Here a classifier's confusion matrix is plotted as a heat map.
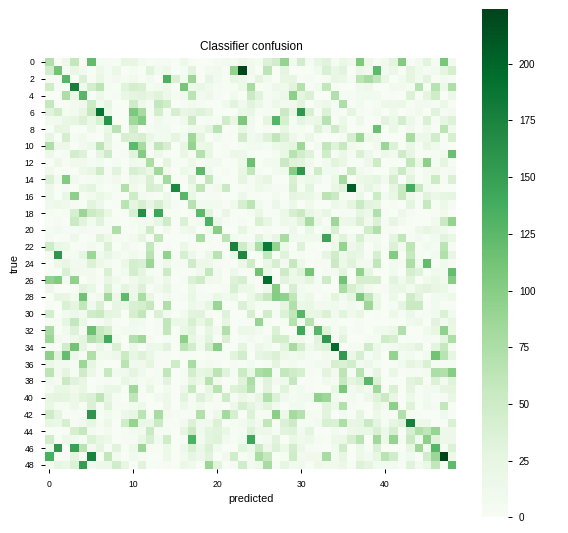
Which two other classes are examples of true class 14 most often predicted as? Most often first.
2, 35
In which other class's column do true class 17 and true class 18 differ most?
11
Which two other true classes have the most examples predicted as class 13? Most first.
18, 42
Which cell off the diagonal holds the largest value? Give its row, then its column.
1, 23
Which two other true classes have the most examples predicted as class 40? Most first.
10, 47
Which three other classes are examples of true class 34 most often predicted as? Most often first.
3, 20, 29
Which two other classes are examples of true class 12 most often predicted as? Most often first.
24, 45
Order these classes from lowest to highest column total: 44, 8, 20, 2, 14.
8, 44, 20, 2, 14
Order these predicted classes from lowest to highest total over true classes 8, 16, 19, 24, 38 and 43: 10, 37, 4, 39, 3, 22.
22, 4, 37, 3, 10, 39
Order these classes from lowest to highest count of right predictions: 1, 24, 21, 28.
24, 21, 28, 1
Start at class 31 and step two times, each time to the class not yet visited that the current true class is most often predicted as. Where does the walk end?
48
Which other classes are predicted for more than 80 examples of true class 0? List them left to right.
5, 28, 37, 42, 47
